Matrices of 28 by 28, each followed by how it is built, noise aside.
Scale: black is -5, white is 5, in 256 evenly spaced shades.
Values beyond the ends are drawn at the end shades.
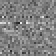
uneven rows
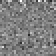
uneven rows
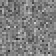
noise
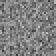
repeating rows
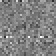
uneven rows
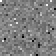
sparse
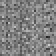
repeating rows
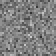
noise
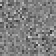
block diagonal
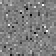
sparse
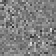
block diagonal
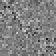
block diagonal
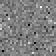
sparse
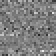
uneven rows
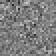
block diagonal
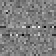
uneven rows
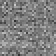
blocks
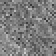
Toeplitz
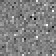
sparse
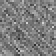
Toeplitz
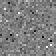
sparse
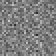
repeating rows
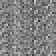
repeating rows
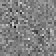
block diagonal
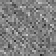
Toeplitz
